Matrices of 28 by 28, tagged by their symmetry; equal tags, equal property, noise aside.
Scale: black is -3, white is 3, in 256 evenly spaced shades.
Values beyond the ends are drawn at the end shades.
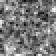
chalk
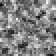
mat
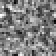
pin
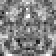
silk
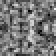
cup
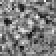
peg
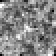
mat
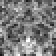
silk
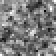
peg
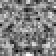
silk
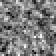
chalk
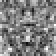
silk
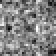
cup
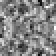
cup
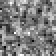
chalk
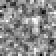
mat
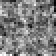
pin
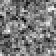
chalk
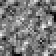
peg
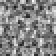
silk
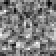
silk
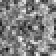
cup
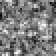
chalk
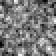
peg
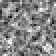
peg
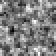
chalk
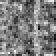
cup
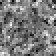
mat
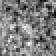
mat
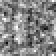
cup
